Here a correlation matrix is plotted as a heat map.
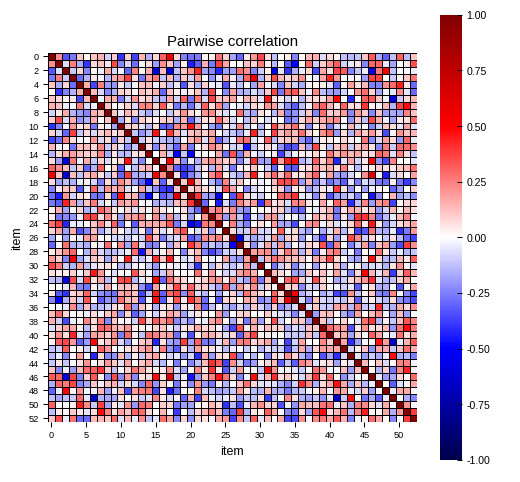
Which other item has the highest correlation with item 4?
50
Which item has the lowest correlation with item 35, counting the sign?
1
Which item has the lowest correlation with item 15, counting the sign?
2
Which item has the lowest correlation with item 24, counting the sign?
20
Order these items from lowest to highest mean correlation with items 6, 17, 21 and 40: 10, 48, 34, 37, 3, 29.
10, 48, 34, 37, 3, 29
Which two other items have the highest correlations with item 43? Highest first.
49, 26
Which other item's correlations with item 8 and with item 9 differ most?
46
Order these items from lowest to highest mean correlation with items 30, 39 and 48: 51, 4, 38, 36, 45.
36, 38, 45, 4, 51
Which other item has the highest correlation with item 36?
47
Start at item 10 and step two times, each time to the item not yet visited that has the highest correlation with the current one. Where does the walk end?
18
